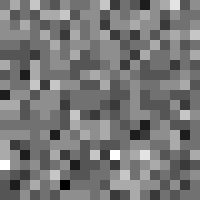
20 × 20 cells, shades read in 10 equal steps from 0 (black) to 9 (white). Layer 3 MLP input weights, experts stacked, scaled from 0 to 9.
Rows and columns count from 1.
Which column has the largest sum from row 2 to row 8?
6
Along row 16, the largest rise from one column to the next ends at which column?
12
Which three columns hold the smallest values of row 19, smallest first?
7, 2, 19
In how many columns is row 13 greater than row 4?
5
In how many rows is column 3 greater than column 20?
6
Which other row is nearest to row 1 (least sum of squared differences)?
14
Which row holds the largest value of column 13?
18
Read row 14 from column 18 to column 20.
6 1 4
